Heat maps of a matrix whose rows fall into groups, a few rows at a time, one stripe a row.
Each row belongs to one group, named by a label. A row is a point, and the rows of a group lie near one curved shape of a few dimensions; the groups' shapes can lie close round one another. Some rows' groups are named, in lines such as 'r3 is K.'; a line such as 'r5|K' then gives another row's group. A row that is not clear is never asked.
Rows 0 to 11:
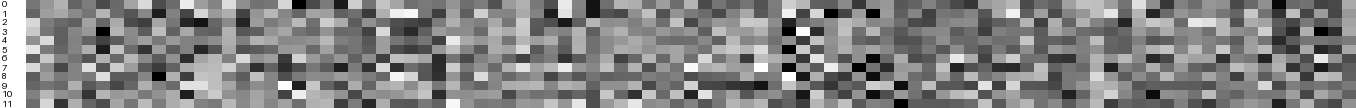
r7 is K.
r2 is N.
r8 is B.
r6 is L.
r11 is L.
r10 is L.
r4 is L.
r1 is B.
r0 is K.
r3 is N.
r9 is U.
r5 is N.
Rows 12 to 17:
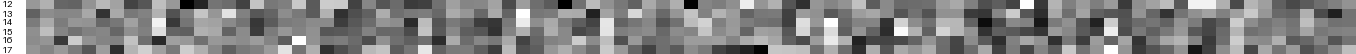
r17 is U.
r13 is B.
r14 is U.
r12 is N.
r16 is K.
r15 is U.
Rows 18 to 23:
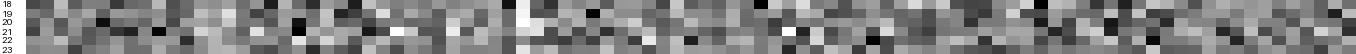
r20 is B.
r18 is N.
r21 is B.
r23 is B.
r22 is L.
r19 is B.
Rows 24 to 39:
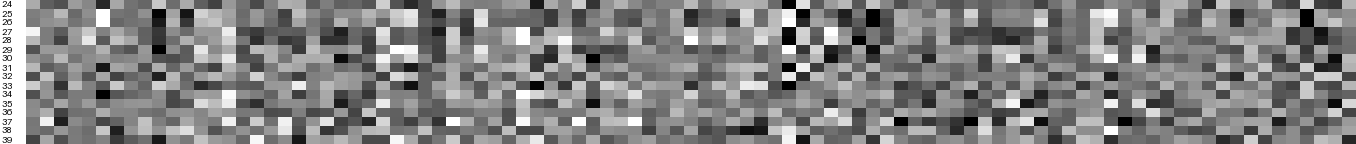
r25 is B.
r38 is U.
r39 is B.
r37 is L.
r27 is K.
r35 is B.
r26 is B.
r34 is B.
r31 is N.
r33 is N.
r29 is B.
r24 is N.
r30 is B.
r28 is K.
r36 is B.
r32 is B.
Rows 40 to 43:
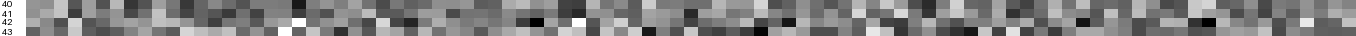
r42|N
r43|U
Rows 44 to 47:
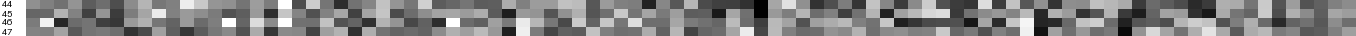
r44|U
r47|N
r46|L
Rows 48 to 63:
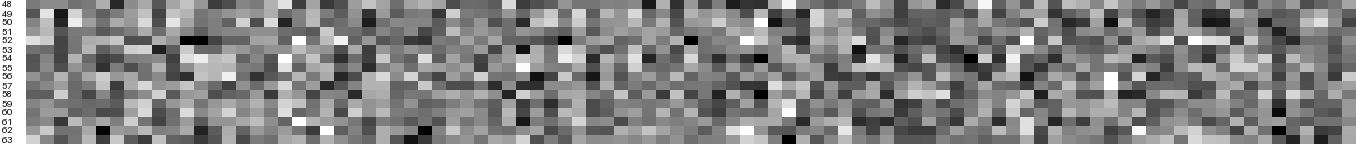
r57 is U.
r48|U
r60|K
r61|K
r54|U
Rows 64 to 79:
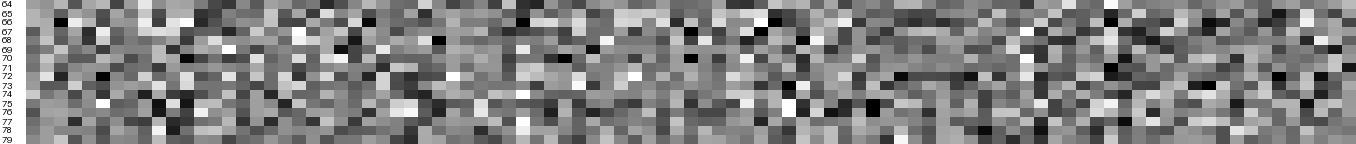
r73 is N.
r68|L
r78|U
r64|U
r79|U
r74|N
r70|N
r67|N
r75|B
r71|B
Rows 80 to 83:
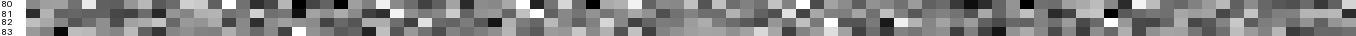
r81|B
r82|U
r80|K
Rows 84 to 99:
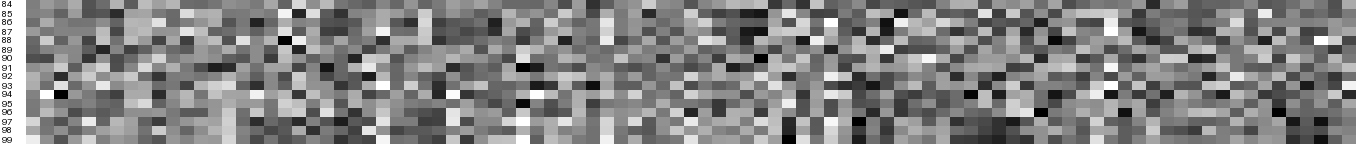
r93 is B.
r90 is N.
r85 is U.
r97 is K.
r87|U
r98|B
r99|K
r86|U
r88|L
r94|L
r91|U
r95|K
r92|K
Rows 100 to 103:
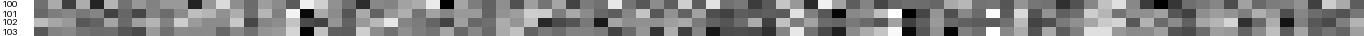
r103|U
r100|L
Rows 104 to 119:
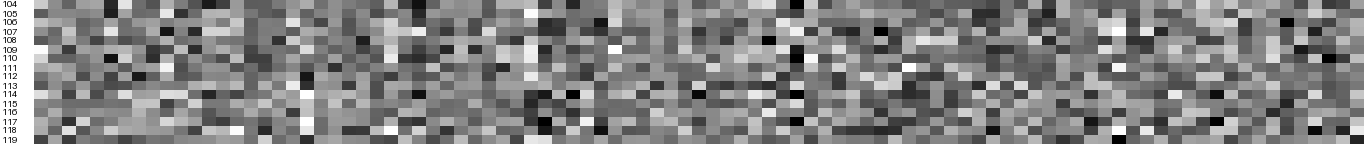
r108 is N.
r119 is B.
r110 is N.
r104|N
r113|U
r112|U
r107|B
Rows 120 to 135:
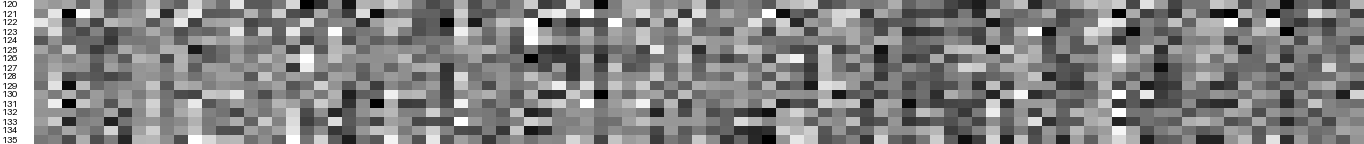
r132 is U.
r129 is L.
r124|B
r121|L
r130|B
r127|L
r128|L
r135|U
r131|L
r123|L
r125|L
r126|K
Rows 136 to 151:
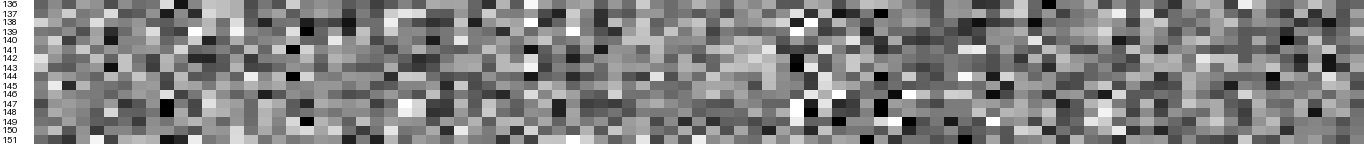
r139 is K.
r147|B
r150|L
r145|L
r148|B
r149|U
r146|U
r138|K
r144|L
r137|B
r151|K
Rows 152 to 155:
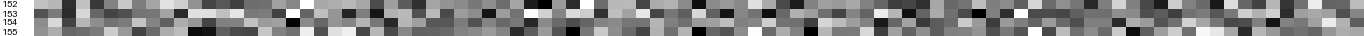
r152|N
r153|U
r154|L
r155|N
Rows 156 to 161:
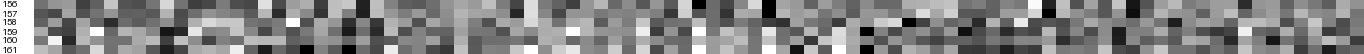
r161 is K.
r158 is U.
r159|K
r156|N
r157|N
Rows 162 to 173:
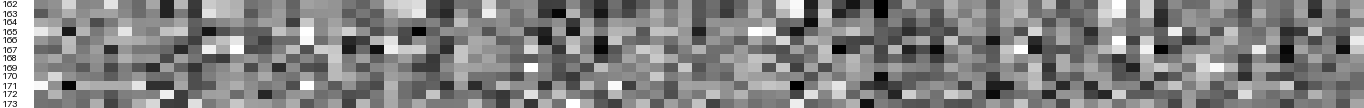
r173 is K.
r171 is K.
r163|B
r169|N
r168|L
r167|B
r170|L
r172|U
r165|N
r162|B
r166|B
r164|L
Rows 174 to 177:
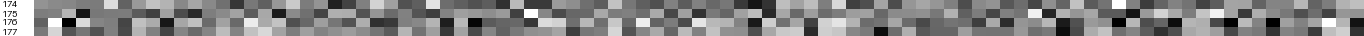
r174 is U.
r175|N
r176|L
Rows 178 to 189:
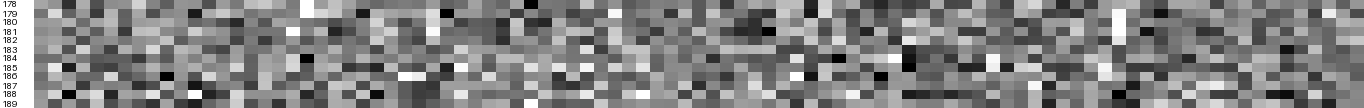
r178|K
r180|U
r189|N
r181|U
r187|N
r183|L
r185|L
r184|U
